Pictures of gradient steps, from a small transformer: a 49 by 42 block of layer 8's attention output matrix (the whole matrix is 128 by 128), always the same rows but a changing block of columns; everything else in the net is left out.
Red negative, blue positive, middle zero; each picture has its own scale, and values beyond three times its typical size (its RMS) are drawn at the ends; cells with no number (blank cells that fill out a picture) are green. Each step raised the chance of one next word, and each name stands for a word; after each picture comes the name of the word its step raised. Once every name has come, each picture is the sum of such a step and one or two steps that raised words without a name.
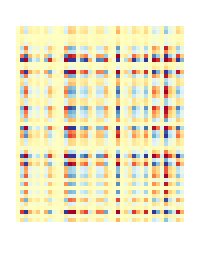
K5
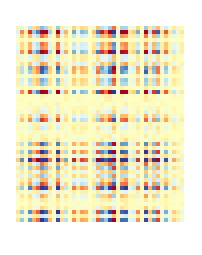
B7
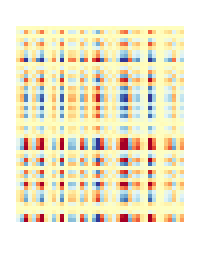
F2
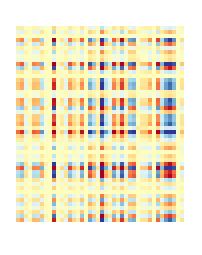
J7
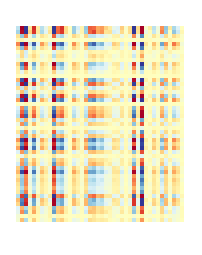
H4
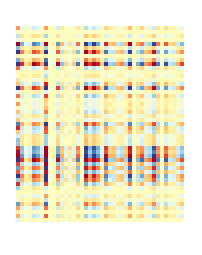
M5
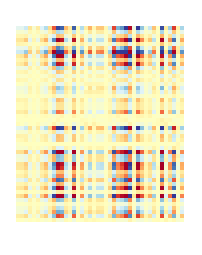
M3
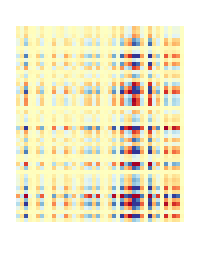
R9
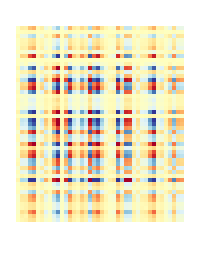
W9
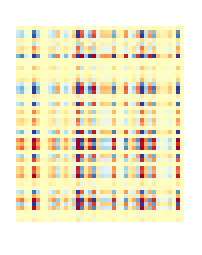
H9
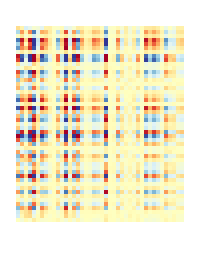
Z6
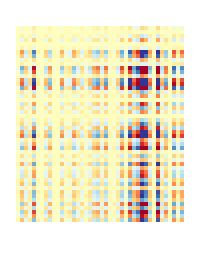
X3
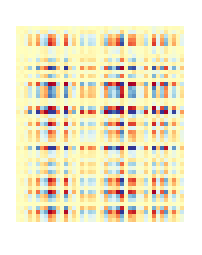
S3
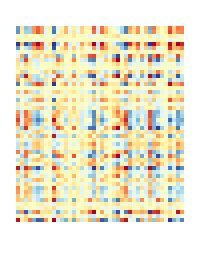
K5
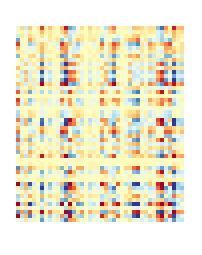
H4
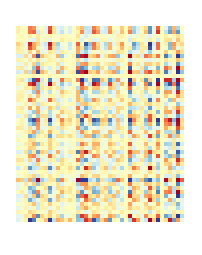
W9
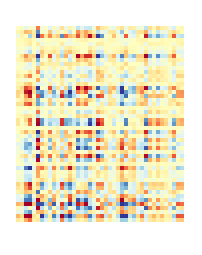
H9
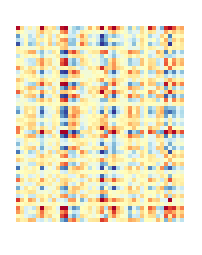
M3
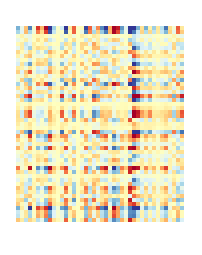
H4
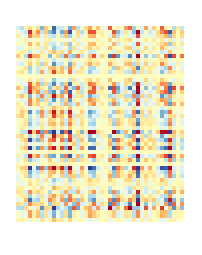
H9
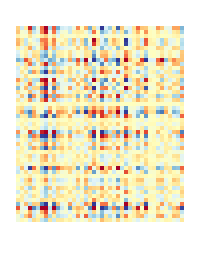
Z6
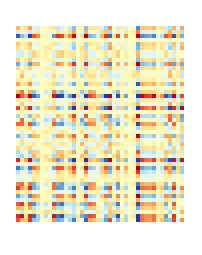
B7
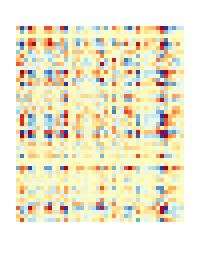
Z6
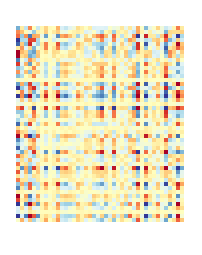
X3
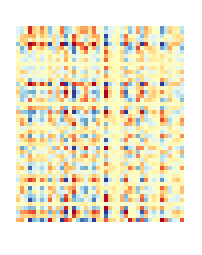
S3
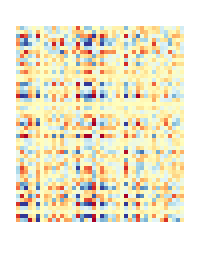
M3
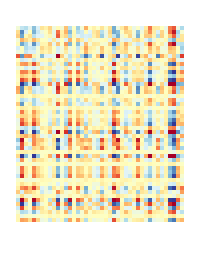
H9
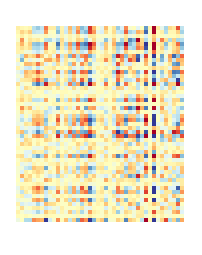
Z6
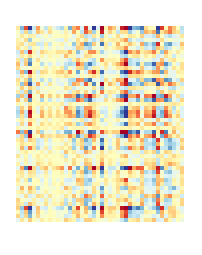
H4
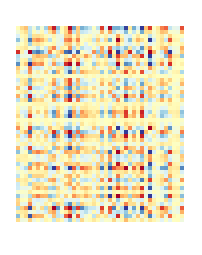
M3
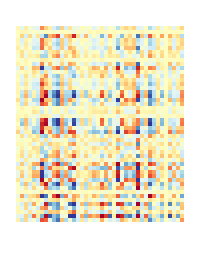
J7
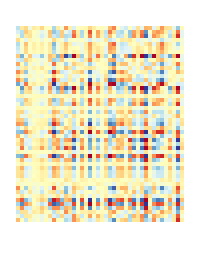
H9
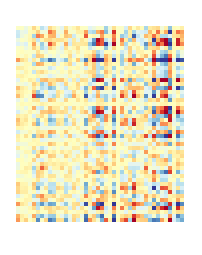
Z6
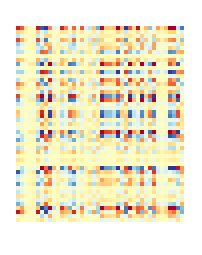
H4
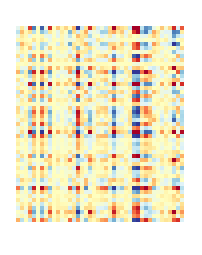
B7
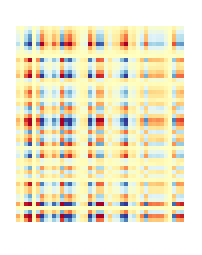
Z6
